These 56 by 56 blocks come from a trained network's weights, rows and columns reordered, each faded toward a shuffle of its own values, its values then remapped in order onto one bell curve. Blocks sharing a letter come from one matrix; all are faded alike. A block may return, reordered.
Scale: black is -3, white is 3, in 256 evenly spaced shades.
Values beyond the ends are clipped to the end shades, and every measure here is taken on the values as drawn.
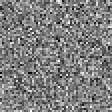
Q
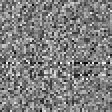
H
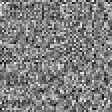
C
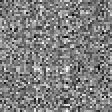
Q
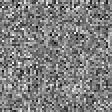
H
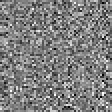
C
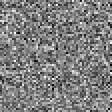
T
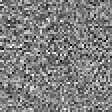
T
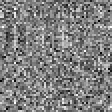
Q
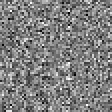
C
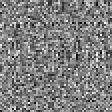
H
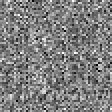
Q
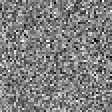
Q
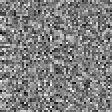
Q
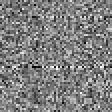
H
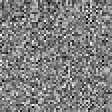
C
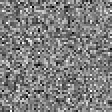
T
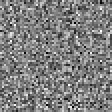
T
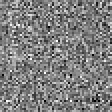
H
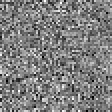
T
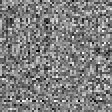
H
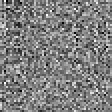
Q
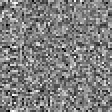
T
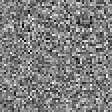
C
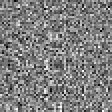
C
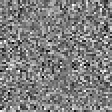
T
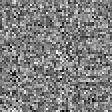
T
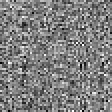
Q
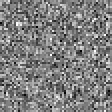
C
